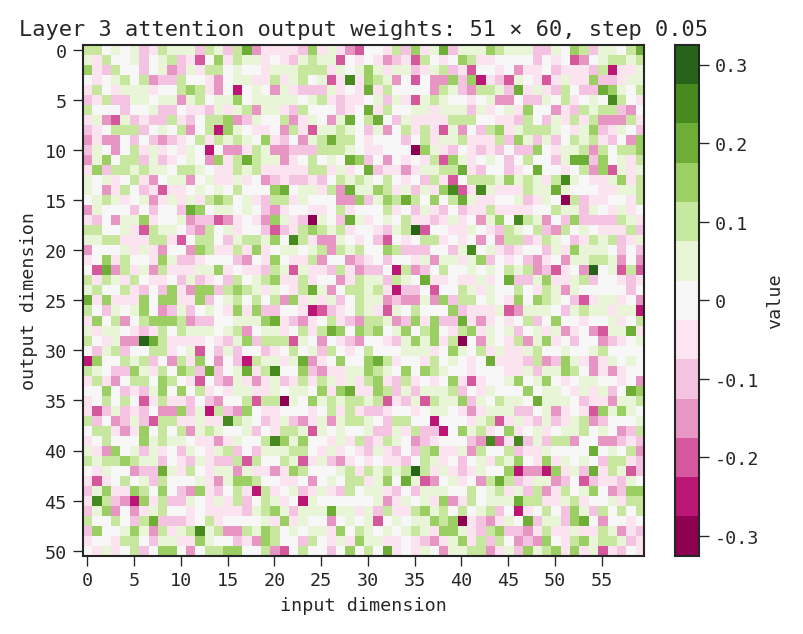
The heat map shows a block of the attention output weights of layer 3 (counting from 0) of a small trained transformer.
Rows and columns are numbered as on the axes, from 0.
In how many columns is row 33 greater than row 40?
22
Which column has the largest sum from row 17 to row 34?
20
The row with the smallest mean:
36
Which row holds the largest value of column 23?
31
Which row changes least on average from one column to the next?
16
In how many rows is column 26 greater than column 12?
23
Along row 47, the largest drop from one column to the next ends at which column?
40
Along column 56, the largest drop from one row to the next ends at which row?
2
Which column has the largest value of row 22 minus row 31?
54
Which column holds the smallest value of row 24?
33
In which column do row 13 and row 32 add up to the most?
51
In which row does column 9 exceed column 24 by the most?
17
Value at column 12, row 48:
0.25
